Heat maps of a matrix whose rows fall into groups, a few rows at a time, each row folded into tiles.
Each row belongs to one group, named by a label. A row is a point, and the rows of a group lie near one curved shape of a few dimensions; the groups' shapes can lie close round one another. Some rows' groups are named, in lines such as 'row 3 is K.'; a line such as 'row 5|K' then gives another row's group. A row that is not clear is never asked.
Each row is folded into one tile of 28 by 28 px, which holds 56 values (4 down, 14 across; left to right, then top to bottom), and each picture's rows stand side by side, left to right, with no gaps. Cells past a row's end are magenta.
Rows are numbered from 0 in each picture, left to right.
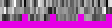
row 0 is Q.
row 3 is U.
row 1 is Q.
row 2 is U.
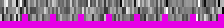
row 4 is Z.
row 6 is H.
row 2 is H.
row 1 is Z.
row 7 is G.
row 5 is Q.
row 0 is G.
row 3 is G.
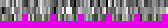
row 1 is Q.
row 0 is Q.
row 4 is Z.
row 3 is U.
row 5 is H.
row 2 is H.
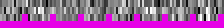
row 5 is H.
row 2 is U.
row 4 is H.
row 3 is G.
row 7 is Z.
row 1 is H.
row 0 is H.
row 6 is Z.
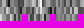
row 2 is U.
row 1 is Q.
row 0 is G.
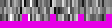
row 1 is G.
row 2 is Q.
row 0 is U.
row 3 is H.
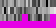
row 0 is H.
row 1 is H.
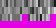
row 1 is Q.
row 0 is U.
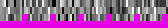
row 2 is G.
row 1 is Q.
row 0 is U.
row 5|Z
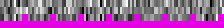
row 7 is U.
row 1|Q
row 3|G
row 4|Q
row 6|U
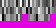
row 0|G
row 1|Z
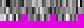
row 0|G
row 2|U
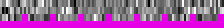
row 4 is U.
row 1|Q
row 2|H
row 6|H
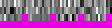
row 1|U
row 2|G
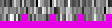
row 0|U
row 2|Z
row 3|U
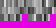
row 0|G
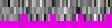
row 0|Z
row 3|U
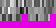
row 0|Q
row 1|G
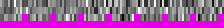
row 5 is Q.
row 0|H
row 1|Z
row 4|U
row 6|Z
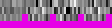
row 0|H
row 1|Z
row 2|H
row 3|Z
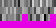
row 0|H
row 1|G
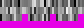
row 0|H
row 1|G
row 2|H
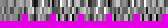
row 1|Q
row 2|G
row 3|Q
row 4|G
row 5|G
